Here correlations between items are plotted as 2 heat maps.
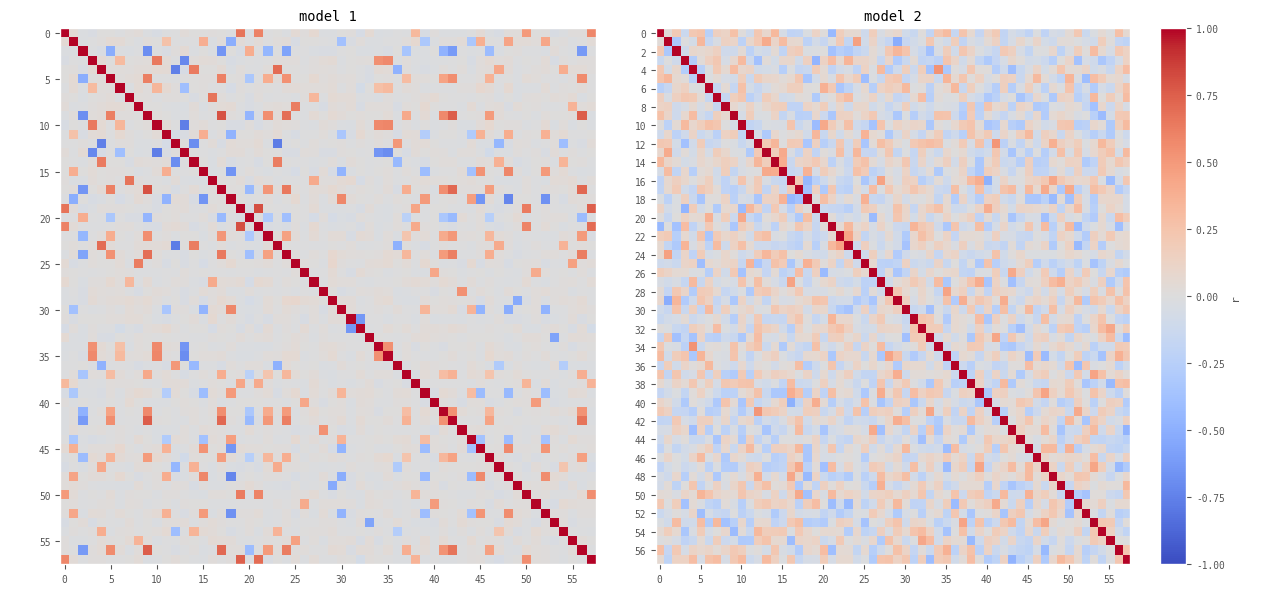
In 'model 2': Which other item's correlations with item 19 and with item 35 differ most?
3
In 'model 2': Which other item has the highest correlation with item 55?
32
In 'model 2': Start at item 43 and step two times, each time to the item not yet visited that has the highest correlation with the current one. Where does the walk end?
17
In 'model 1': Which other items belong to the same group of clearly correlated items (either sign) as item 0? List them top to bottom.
19, 21, 38, 50, 57
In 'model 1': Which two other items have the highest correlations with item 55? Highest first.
25, 8
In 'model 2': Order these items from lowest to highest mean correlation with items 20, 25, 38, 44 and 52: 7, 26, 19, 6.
7, 26, 19, 6
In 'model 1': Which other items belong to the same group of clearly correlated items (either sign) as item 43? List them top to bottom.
28
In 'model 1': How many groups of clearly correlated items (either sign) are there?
12
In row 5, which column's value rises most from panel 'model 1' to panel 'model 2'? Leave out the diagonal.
2
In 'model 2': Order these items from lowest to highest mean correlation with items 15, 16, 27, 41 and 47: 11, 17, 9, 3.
9, 3, 11, 17
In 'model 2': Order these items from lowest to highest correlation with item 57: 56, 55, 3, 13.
55, 3, 56, 13
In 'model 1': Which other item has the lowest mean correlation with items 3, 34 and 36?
13
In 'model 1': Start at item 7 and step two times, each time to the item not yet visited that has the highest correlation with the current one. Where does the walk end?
27
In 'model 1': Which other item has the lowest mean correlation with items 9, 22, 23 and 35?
2
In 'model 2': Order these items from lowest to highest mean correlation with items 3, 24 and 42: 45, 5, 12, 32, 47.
12, 32, 47, 45, 5
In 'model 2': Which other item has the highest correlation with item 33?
41
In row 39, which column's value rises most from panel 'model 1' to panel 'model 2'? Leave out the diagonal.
48
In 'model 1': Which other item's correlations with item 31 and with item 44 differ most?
32
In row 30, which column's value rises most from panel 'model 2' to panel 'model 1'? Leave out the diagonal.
18
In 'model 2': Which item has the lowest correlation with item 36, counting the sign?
51
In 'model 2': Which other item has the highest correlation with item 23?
22
